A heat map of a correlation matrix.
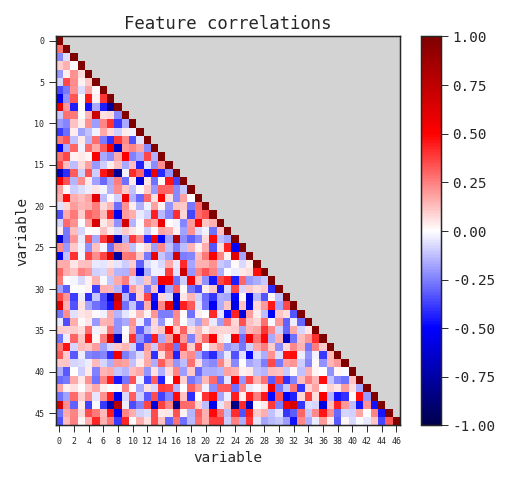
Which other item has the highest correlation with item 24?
16
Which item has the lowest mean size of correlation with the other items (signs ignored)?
3
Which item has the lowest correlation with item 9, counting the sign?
30
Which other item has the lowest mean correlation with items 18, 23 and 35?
33
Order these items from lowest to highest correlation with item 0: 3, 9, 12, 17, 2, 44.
2, 9, 3, 12, 17, 44
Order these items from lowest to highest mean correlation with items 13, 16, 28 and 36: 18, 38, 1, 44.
44, 38, 18, 1
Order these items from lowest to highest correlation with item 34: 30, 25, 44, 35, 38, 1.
1, 38, 44, 35, 30, 25
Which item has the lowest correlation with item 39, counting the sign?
43
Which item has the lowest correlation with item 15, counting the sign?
11
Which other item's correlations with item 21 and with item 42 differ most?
29
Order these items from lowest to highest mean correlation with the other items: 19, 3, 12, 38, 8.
8, 38, 12, 3, 19
